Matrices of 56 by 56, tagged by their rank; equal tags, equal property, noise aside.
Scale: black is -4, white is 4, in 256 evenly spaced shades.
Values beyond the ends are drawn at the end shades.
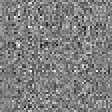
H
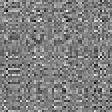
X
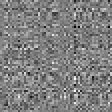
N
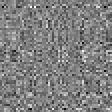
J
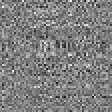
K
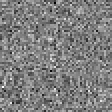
K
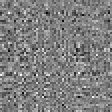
N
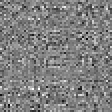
J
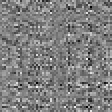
N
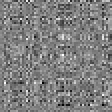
X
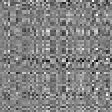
X
